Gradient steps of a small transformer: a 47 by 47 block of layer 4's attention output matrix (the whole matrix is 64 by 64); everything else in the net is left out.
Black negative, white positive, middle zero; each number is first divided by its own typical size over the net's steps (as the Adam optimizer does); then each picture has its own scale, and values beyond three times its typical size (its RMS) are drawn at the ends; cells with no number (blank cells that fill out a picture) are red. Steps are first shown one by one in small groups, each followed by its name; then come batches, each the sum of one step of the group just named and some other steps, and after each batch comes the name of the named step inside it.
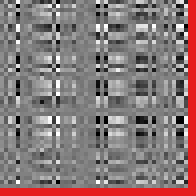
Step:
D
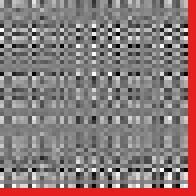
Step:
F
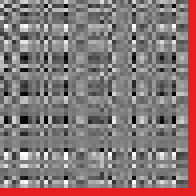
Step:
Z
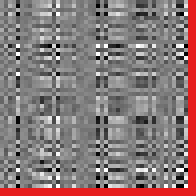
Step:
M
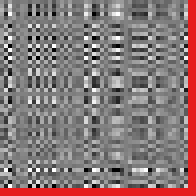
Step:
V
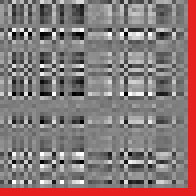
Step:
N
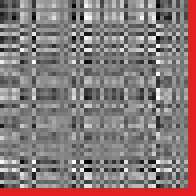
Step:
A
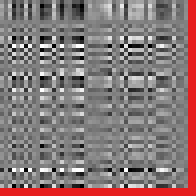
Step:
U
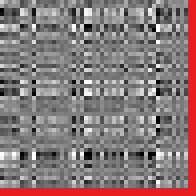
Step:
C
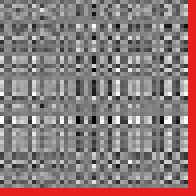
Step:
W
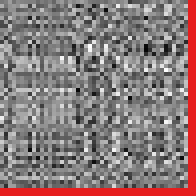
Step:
W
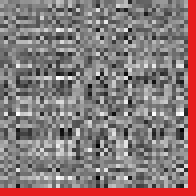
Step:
M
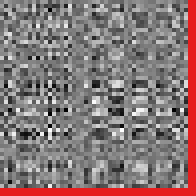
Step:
V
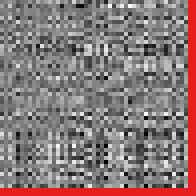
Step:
U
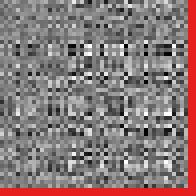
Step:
C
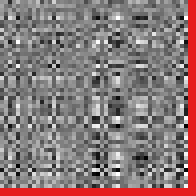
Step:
F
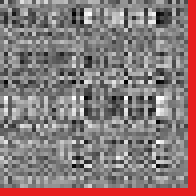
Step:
A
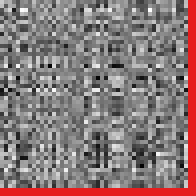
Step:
C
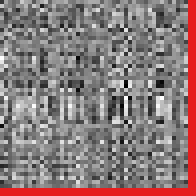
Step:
W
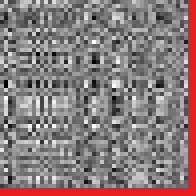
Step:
A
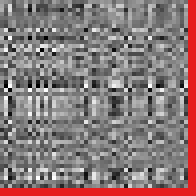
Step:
U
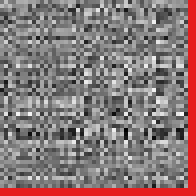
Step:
C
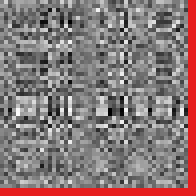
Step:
Z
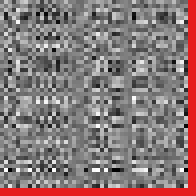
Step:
V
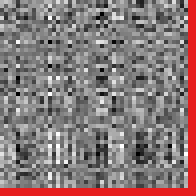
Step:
C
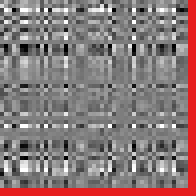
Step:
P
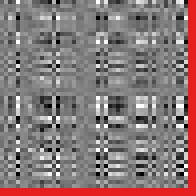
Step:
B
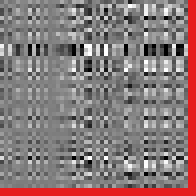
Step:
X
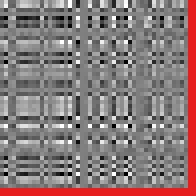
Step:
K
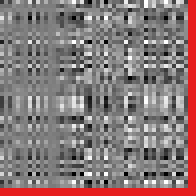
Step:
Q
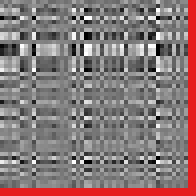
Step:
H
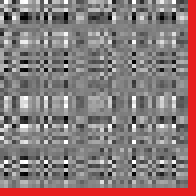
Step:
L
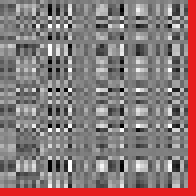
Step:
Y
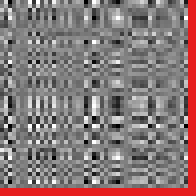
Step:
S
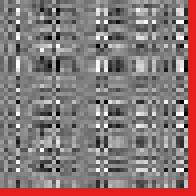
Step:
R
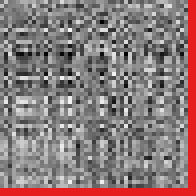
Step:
X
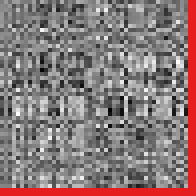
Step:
R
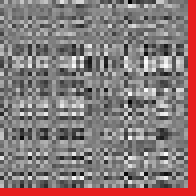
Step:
X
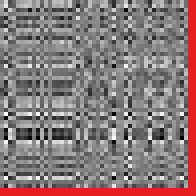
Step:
K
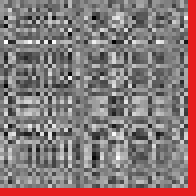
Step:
S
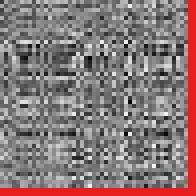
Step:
X
